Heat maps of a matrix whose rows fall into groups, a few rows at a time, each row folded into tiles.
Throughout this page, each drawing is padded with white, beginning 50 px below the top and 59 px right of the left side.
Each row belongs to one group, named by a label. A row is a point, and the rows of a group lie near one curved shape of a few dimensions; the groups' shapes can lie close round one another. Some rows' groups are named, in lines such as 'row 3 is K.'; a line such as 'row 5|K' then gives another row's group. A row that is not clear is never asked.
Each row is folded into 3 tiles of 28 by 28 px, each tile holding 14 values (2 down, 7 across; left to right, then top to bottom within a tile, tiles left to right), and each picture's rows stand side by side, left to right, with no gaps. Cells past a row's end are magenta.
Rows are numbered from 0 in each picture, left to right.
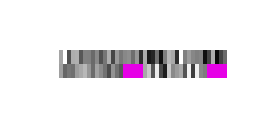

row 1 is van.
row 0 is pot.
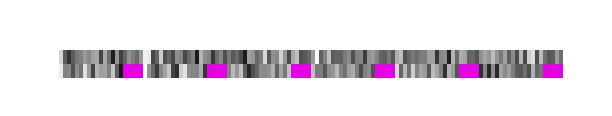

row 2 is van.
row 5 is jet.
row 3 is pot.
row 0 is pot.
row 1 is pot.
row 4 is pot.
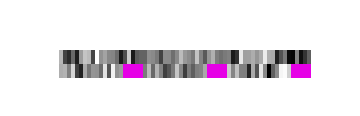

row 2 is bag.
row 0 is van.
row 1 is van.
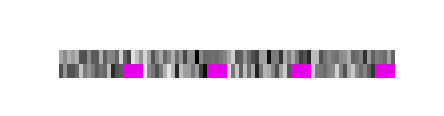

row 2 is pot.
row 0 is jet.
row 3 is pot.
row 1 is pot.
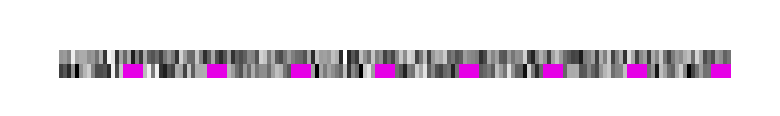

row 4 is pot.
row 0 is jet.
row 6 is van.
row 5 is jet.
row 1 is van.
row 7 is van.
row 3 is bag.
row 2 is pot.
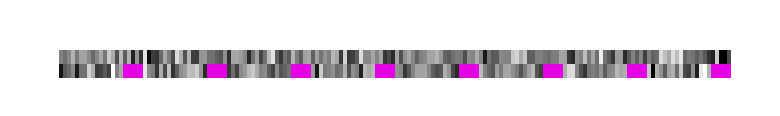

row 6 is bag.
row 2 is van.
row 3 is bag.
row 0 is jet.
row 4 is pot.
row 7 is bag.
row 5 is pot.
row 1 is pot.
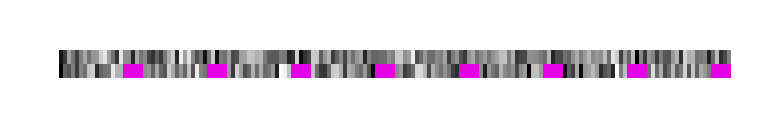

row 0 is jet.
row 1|van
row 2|bag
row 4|pot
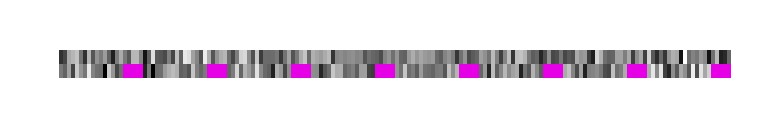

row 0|jet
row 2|jet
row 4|bag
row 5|van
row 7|van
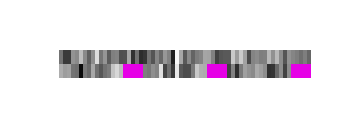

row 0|bag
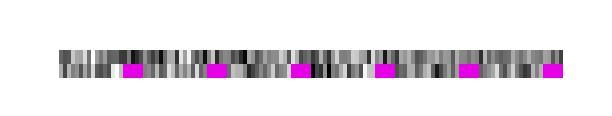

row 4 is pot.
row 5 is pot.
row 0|bag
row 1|van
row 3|jet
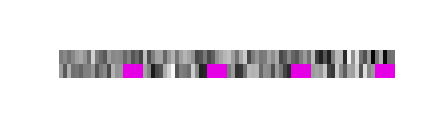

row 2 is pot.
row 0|bag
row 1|pot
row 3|van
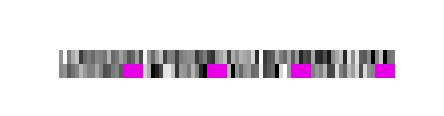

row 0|pot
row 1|pot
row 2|bag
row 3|van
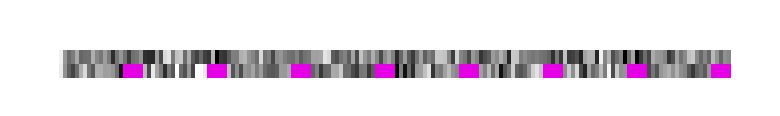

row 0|pot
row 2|bag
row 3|jet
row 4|jet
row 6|van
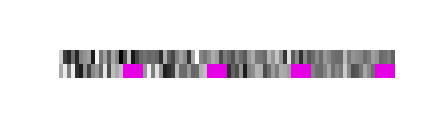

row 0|van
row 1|van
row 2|jet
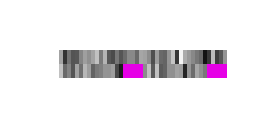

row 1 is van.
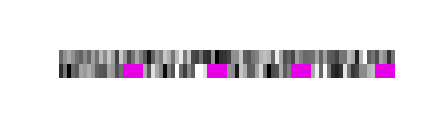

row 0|jet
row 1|bag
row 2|van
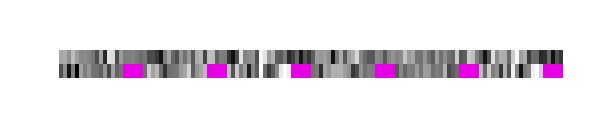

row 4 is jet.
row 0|jet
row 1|van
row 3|van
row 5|bag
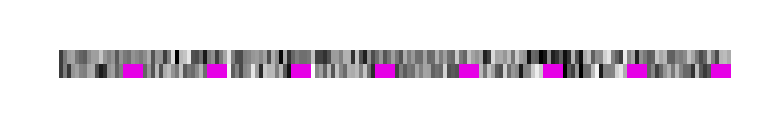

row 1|van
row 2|pot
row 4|jet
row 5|bag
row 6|jet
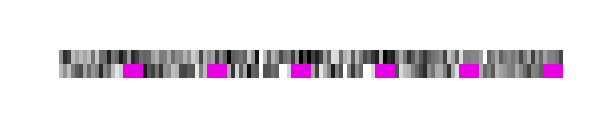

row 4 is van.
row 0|bag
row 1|jet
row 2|bag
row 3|bag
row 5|pot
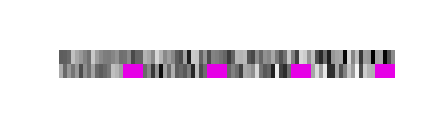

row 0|bag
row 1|jet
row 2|jet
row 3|van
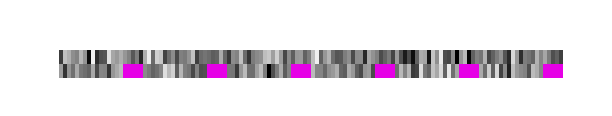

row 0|bag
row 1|pot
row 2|van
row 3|pot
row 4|van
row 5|pot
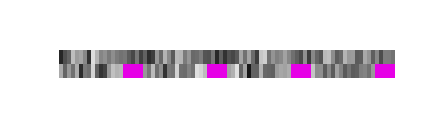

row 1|bag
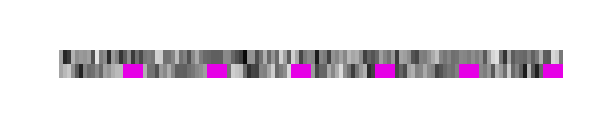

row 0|bag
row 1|bag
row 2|van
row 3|pot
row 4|van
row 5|jet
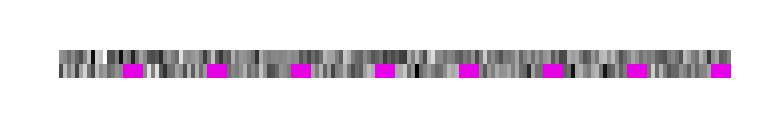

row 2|pot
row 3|bag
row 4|bag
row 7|van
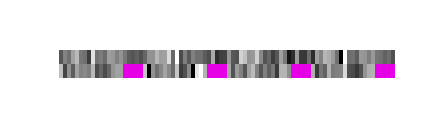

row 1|bag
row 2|bag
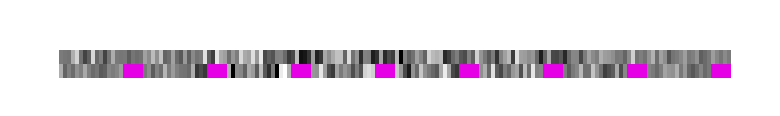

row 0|bag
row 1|jet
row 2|bag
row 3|bag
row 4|pot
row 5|van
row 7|pot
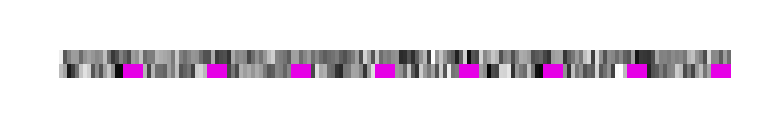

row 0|pot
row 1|bag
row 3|van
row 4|van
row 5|pot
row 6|bag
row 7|jet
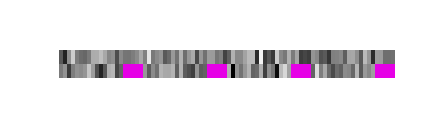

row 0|pot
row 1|pot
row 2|bag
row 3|van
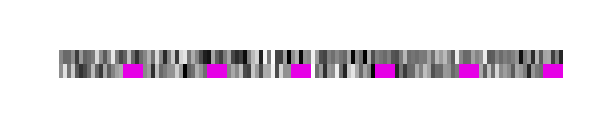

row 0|van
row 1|van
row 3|pot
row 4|jet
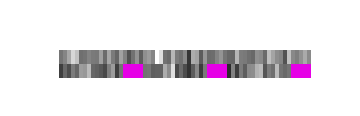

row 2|jet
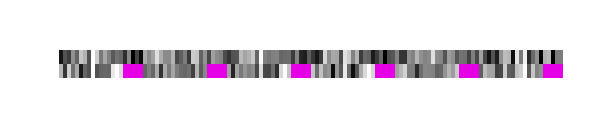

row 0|bag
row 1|jet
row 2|bag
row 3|bag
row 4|bag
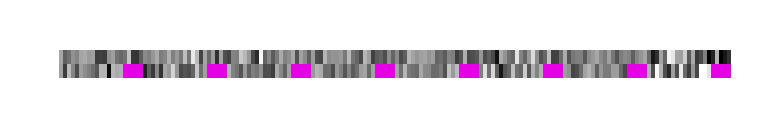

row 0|bag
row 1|jet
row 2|bag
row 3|bag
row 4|bag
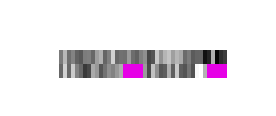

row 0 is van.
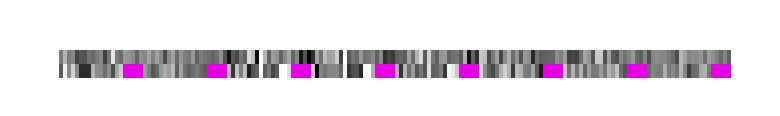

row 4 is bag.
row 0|van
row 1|pot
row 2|bag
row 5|pot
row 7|pot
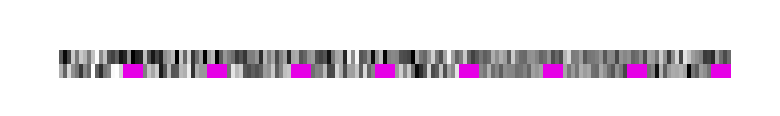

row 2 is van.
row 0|bag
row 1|van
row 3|van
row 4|van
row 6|pot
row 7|van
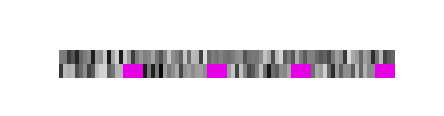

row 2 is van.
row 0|van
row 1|jet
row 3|van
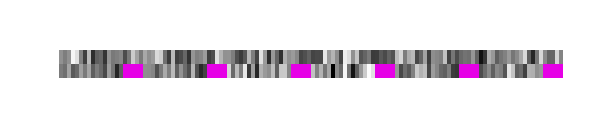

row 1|jet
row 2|pot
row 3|bag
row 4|pot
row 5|jet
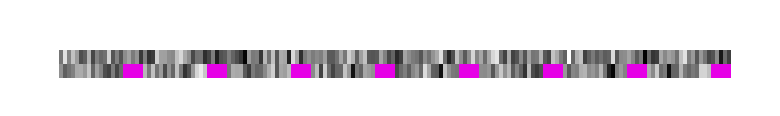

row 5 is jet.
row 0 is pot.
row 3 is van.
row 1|bag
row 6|pot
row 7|bag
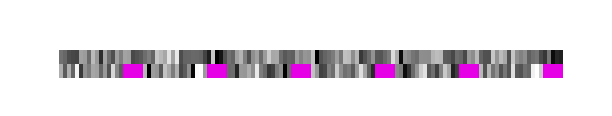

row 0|pot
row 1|bag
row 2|pot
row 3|pot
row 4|pot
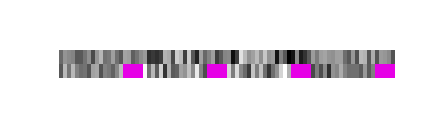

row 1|pot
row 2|bag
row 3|jet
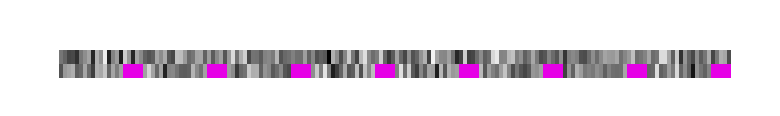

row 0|van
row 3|van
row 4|van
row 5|bag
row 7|jet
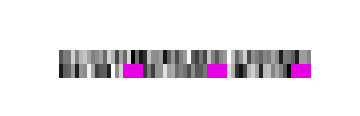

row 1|van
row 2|pot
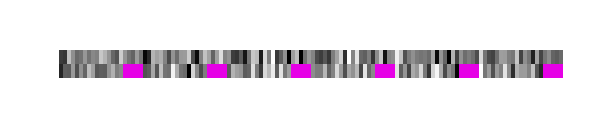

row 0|jet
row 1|jet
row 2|van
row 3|van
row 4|pot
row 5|pot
